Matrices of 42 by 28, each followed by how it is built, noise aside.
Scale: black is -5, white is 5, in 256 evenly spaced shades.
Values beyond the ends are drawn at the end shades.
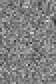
repeating columns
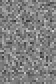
repeating columns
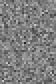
noise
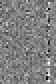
uneven columns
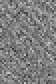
Toeplitz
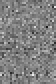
uneven rows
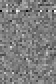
uneven rows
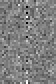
uneven columns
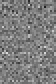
low rank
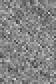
Toeplitz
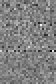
uneven rows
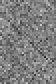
Toeplitz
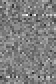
uneven rows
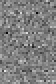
uneven rows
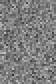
noise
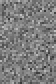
noise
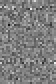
uneven rows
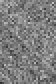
Toeplitz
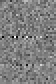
uneven rows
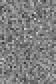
noise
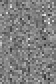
uneven columns
